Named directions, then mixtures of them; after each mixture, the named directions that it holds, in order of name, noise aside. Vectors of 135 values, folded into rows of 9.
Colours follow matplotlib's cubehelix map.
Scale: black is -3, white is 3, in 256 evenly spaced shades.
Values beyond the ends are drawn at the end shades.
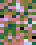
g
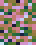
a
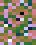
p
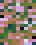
g.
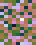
a, g, p.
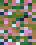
a.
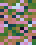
a, g, p.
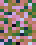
a.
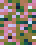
g.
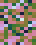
a, g, p.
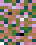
a, p.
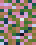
a, p.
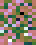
a, p.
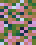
a, g, p.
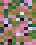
p.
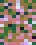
g.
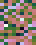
a, g, p.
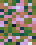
a, g.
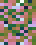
a, g, p.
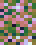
a, g.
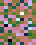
p.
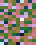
a, p.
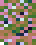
a, p.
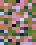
a.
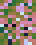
a, g, p.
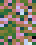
g, p.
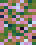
a, g, p.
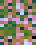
g, p.
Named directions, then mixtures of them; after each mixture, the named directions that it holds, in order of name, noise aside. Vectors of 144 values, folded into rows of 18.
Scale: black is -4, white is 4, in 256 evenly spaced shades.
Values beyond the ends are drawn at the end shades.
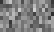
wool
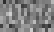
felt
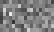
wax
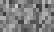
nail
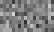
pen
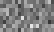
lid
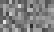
lid, wax.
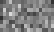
wax, wool.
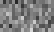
felt, lid.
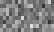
lid.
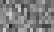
felt, wool.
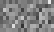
lid, nail, wax.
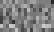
felt, wax.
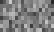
wax, wool.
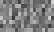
felt, lid, wool.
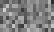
lid, pen, wax.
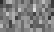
wool.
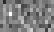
felt, wax.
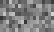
nail, pen, wax.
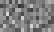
felt, lid, wax.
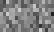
felt, nail, wool.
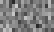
nail, pen.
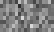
lid, nail.
